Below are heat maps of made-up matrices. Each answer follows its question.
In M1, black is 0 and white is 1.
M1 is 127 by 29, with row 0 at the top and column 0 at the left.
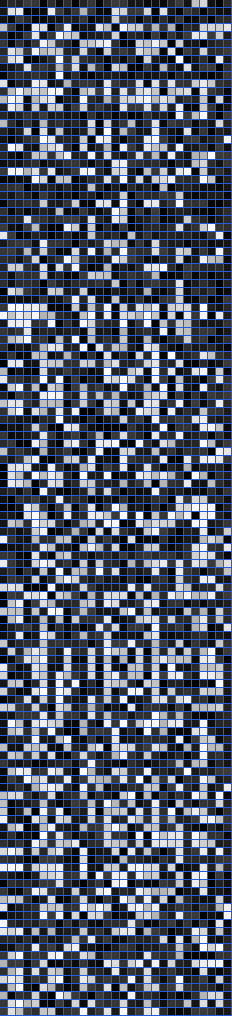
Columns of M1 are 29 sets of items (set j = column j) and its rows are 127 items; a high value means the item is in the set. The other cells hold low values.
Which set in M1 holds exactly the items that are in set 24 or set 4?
25
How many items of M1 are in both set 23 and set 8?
7
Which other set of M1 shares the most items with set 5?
19
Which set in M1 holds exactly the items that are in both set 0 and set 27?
16
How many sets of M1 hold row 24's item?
2
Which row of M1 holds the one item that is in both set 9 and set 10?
71
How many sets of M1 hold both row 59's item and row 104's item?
9
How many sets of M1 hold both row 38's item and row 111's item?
9
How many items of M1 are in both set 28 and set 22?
4
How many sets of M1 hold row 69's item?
6
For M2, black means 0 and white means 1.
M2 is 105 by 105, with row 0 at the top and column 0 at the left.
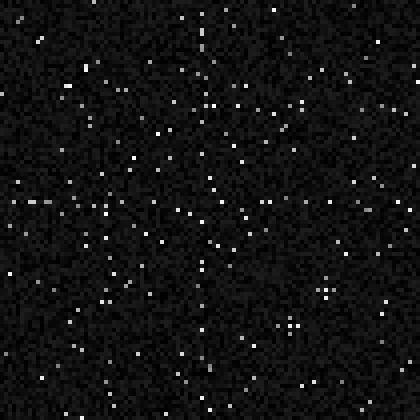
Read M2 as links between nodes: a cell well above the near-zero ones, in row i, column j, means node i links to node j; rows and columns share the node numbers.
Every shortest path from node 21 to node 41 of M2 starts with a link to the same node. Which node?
node 16
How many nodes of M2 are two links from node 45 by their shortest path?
5
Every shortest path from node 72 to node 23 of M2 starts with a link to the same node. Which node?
node 26
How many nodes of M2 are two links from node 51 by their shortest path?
7
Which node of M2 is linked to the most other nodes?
node 50
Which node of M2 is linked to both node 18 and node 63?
node 86
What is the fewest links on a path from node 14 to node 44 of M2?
3
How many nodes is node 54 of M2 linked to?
1
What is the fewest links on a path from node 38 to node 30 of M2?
2
